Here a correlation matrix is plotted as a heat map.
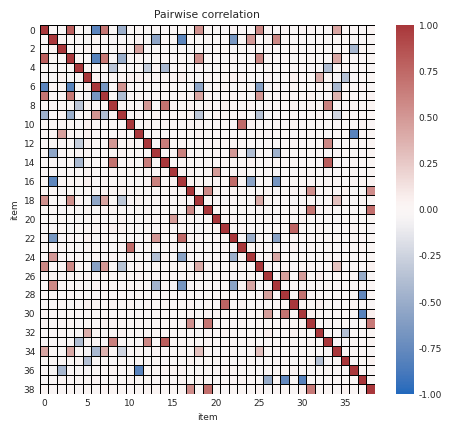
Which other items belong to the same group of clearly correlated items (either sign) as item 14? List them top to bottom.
4, 8, 12, 33
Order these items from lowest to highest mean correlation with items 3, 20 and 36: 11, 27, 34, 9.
11, 9, 27, 34
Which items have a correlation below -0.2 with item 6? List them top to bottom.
0, 3, 7, 18, 25, 34
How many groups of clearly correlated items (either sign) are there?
10
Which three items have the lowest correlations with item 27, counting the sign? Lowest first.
16, 22, 13
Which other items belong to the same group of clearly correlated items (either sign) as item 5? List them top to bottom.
32, 35
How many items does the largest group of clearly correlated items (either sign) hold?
8
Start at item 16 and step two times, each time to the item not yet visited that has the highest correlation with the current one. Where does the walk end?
13
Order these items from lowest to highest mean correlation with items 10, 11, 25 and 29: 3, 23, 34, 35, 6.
6, 35, 34, 3, 23
